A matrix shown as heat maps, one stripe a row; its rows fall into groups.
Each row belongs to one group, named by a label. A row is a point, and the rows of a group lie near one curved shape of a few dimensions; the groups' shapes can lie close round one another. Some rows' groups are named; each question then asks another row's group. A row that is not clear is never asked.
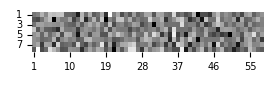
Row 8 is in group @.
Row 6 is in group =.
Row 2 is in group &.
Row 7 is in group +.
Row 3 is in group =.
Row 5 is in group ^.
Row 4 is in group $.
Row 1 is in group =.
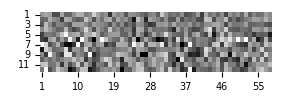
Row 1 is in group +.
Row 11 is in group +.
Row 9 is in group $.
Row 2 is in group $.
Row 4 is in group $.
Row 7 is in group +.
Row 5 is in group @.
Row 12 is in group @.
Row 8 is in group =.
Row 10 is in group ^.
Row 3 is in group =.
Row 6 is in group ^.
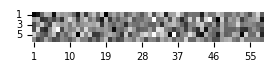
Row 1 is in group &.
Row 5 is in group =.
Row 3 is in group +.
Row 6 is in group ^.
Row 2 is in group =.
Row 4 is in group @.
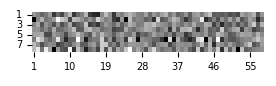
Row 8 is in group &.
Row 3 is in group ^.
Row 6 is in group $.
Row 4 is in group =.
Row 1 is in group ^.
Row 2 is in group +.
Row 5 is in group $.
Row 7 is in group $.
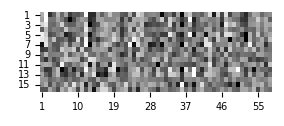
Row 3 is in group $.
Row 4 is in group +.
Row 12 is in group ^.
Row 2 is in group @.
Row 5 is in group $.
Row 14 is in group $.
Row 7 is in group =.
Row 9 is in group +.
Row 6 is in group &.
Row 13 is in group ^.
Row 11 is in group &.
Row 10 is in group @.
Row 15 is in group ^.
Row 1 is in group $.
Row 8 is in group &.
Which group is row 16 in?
^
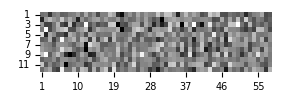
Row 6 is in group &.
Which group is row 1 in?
^
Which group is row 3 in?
^
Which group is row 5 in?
$
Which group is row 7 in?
=
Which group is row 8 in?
=
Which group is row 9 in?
@
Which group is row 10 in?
^
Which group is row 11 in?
$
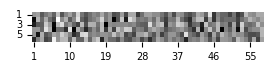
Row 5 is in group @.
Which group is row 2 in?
+
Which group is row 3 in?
&
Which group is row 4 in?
&
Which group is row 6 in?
&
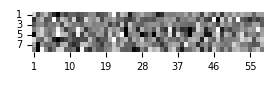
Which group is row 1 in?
@
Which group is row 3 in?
=
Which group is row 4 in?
$
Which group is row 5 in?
=
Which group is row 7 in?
@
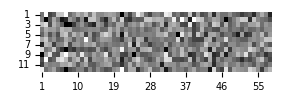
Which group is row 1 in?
@
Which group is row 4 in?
=
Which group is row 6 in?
$
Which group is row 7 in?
=
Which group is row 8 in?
@
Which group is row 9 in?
+
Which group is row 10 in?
@
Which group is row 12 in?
@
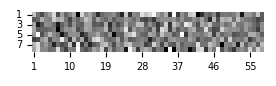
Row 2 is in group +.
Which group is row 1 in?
=
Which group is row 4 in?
$
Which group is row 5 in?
@
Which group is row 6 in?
^
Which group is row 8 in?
$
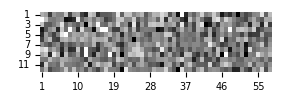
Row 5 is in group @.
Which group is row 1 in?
^
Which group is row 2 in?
+
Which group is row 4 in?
^
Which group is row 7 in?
^
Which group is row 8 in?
&
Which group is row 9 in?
+
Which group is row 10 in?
=
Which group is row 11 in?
=
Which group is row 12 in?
^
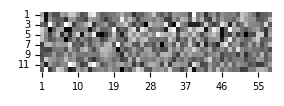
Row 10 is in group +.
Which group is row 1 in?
@
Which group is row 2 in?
@
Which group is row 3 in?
$
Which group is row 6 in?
$
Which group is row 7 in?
=
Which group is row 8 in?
^
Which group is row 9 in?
^
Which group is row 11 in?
@
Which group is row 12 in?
@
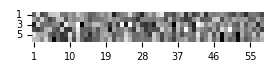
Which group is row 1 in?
@
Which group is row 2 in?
$
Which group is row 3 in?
=
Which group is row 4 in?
^
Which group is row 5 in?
&
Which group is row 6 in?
&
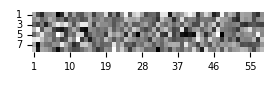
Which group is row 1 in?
$
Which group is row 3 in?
@
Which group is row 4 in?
@
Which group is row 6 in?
&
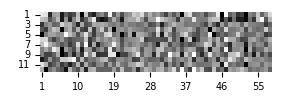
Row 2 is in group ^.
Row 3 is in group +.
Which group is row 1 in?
+
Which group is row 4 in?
&
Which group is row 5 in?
+
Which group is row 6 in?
$
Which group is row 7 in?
&
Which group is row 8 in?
&
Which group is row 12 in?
$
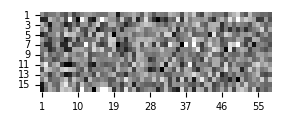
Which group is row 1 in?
^
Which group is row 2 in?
^
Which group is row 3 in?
$
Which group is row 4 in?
^
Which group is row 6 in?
$
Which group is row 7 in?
^
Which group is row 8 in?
=
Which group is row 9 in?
+
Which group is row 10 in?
=
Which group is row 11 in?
@
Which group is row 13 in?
$
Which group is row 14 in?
^
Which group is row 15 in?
+
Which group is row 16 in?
^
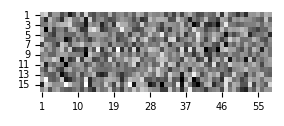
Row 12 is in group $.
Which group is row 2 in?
$
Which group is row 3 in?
=
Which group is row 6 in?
$
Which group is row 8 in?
=
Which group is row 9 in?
=
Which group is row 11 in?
$
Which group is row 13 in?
^
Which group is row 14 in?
$
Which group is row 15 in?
=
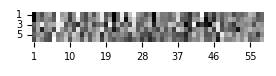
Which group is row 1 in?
+
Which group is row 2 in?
+
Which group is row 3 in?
=
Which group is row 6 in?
&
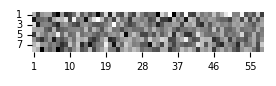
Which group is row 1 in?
^
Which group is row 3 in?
@
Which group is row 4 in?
+
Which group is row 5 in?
=
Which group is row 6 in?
^
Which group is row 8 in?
$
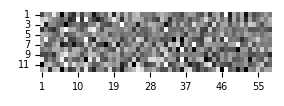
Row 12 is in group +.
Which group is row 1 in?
&
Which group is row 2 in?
&
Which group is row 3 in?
@
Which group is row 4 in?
@
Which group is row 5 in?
+
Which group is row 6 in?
$
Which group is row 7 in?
^
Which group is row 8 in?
^
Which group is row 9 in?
@
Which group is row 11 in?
+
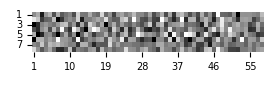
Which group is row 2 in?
$
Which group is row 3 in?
&
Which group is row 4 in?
^
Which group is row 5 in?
$
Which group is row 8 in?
+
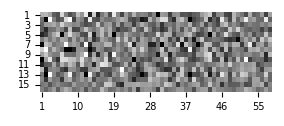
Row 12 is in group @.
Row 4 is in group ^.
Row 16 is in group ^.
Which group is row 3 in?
=
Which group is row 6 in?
^
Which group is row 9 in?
&
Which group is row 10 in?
+
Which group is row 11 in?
^
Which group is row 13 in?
$
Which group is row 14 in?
$
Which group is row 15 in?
^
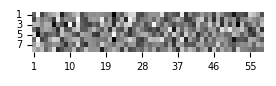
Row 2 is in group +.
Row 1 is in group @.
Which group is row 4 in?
^
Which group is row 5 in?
@
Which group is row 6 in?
@
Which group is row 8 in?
+
